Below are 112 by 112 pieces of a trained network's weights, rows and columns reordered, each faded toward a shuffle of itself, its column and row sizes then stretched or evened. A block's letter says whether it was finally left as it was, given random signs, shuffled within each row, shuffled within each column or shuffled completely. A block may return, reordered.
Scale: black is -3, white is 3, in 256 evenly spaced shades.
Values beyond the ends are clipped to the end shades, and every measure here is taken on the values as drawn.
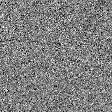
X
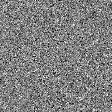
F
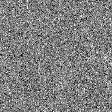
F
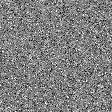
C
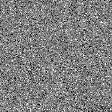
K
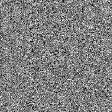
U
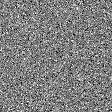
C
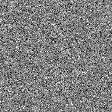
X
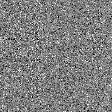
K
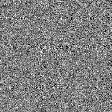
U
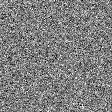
C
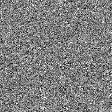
K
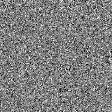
K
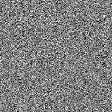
U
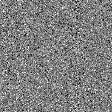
F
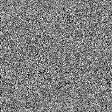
K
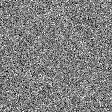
C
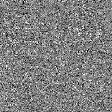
U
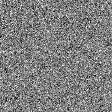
F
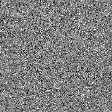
U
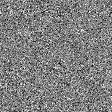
X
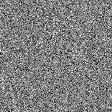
X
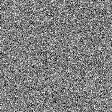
F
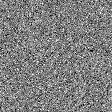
C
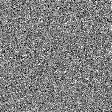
X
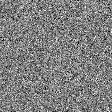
X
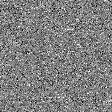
X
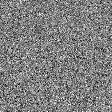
X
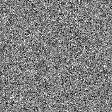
F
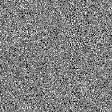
U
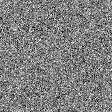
X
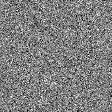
F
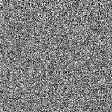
U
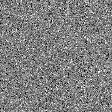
F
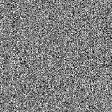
U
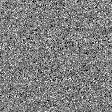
X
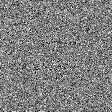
X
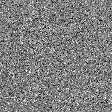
X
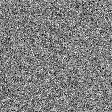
C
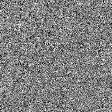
K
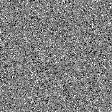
F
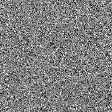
K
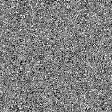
U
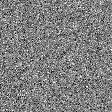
C
